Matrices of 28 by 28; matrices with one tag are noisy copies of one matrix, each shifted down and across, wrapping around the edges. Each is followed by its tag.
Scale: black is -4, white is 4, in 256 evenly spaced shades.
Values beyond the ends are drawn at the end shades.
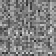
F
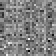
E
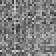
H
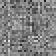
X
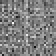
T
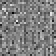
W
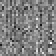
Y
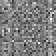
T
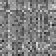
F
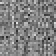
Y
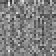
Y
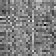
X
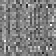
Y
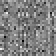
Y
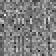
Y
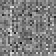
W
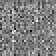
W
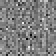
T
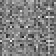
H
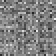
E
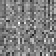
Y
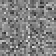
E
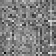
H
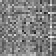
H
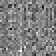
Y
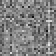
H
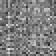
H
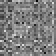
E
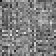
X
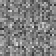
F
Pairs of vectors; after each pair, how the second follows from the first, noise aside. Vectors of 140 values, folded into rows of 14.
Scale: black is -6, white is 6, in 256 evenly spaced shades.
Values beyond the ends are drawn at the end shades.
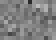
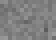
wrapped around, shrunk.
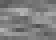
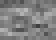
copied.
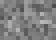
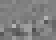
reversed, partly zeroed.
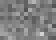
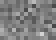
copied.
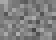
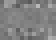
reversed, partly zeroed.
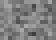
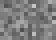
sign-scrambled.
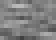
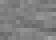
wrapped around, shrunk.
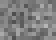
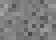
reversed, partly zeroed.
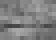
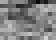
wrapped around, scaled up.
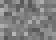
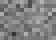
sign-scrambled.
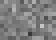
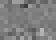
reversed, partly zeroed.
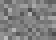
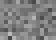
wrapped around, negated.
